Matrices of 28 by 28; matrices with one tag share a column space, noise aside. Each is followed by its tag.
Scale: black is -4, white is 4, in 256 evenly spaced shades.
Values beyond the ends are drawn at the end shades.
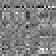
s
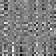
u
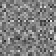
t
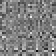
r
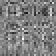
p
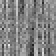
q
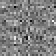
t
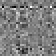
s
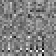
r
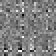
r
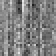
q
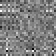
r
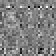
s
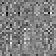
p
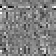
s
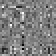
s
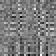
u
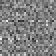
t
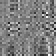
u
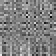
u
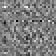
t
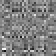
r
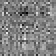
p
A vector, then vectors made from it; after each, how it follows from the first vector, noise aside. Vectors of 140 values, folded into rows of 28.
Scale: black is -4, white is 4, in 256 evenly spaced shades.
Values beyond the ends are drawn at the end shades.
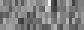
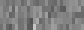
reversed, shrunk.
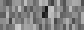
wrapped around, negated.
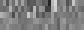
negated, partly zeroed.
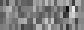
wrapped around, negated.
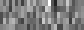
copied.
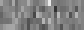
partly zeroed.
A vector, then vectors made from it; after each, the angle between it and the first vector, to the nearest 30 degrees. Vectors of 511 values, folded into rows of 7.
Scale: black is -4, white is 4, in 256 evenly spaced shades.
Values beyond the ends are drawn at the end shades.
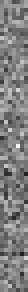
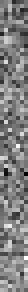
30 degrees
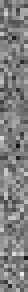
150 degrees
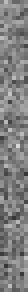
30 degrees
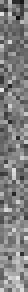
60 degrees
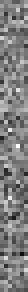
30 degrees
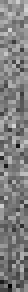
120 degrees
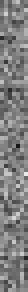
150 degrees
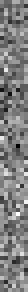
150 degrees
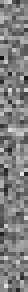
60 degrees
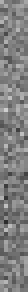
60 degrees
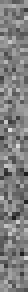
30 degrees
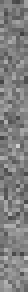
30 degrees
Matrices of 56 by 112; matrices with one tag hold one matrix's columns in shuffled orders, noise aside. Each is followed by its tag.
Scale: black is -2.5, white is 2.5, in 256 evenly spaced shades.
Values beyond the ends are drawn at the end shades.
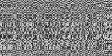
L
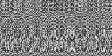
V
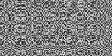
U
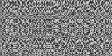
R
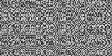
U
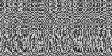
V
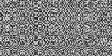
U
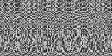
V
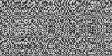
R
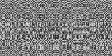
L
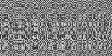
L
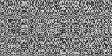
R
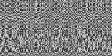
V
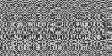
L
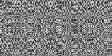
R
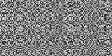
U
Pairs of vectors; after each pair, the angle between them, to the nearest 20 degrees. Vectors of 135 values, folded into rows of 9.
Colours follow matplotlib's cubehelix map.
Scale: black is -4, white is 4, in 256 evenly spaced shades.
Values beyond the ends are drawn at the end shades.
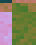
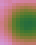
60 degrees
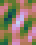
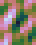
160 degrees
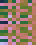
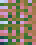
160 degrees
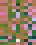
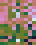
20 degrees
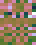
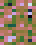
100 degrees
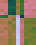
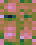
100 degrees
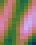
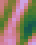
160 degrees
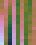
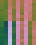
140 degrees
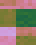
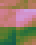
140 degrees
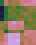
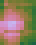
80 degrees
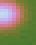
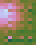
20 degrees
